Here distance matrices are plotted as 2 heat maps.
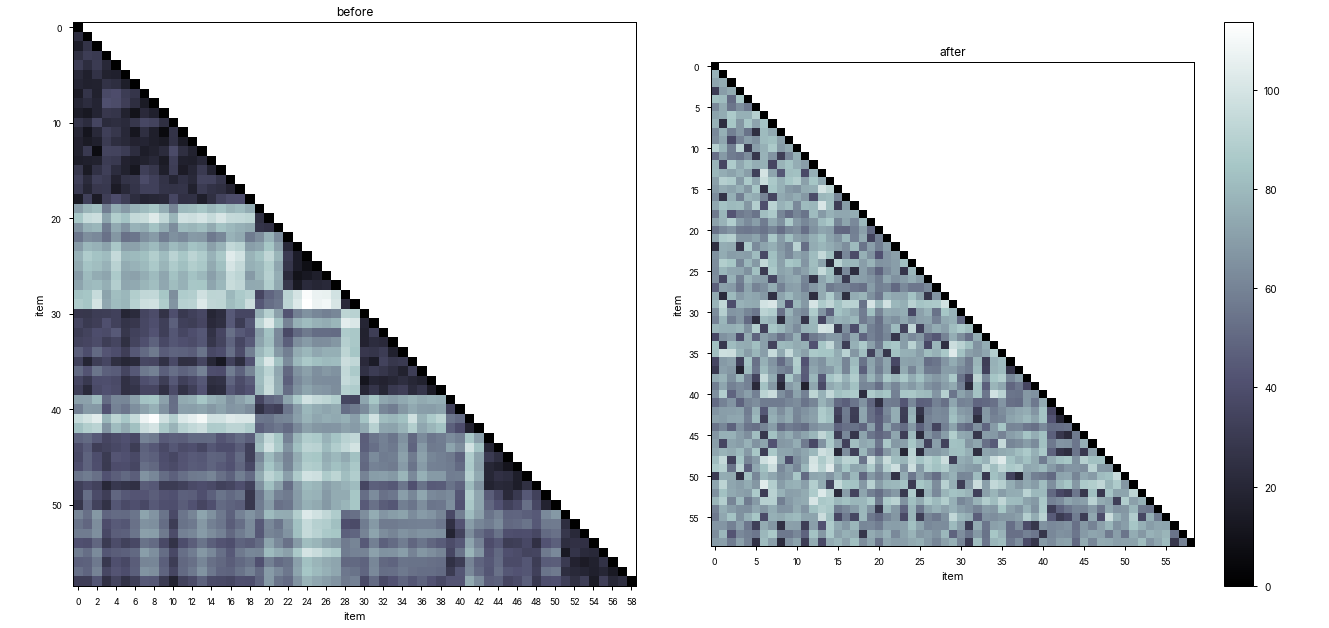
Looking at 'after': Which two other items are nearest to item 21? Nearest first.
35, 19
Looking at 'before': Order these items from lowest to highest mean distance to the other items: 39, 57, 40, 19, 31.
57, 31, 40, 39, 19
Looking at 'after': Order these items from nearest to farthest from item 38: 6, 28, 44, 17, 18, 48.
44, 18, 28, 48, 17, 6
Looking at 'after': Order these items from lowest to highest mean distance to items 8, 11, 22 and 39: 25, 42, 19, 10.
19, 42, 25, 10
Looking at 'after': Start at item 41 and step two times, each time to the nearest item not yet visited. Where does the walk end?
54
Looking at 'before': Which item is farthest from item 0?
41
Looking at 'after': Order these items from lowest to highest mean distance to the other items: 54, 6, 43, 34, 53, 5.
43, 5, 54, 6, 34, 53
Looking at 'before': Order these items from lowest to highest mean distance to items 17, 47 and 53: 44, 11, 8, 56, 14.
56, 44, 11, 14, 8
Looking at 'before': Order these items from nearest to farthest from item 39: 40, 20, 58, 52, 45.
52, 40, 58, 20, 45
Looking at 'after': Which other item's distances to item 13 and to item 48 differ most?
29
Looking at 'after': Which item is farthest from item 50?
49
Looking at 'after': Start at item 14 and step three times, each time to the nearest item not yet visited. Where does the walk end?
30
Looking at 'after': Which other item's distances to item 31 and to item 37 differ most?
3
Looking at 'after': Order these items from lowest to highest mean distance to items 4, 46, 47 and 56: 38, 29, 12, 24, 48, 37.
38, 12, 37, 48, 29, 24
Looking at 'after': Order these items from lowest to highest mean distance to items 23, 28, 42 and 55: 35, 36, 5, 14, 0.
0, 36, 35, 5, 14
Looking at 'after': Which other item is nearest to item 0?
22
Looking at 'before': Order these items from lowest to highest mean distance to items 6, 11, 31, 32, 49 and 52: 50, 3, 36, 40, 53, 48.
3, 48, 50, 36, 53, 40
